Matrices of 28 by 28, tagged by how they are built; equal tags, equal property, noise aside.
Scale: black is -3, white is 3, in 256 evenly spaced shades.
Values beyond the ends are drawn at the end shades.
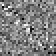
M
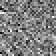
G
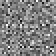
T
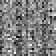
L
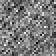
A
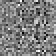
T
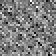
G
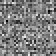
L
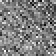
G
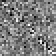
M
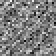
A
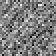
A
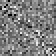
M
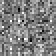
T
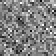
G
